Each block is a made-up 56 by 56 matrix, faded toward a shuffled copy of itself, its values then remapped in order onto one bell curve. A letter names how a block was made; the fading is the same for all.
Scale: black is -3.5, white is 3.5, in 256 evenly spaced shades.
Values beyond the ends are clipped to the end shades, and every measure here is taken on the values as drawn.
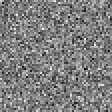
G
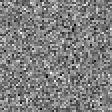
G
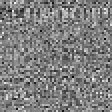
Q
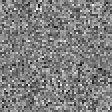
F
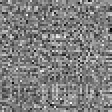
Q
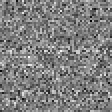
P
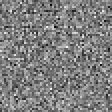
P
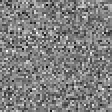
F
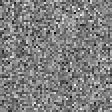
G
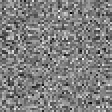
Q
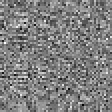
Q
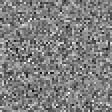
P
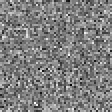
F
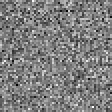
F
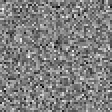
F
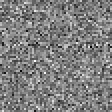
F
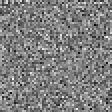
F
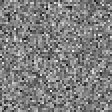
G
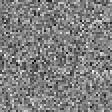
F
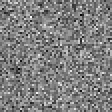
G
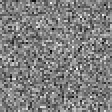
G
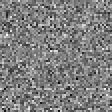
P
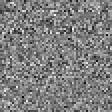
P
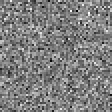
G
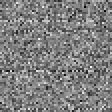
P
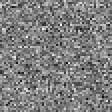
P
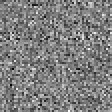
F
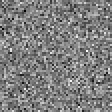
G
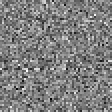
F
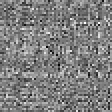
Q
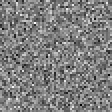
G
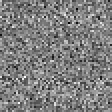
P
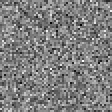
G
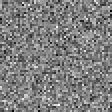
G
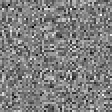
Q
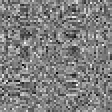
Q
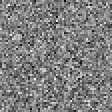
G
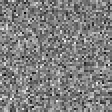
G
